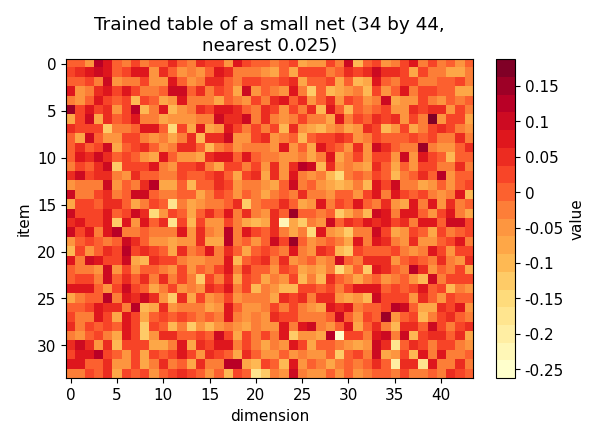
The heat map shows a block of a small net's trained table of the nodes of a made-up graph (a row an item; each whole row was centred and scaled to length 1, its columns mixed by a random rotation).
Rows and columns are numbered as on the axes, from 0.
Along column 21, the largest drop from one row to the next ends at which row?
33
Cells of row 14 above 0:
13
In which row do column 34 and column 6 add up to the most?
27
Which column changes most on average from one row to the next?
29
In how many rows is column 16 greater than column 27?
23
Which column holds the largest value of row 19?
24
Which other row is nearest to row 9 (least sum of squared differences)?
25
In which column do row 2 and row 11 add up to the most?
4
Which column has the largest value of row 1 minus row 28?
8
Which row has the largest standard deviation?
17
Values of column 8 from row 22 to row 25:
0 0.05 0 0.1
